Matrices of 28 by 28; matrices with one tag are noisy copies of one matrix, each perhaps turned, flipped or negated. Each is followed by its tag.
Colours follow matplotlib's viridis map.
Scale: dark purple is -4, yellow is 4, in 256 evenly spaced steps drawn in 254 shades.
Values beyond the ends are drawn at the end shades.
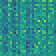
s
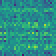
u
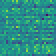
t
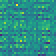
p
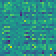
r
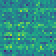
u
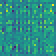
r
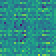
p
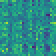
u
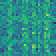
u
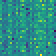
s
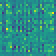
r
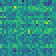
u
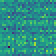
s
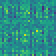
p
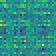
p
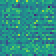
t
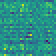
r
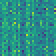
s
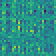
r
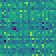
s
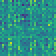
p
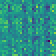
u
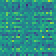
t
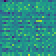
t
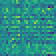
t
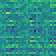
p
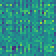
r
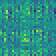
p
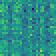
u
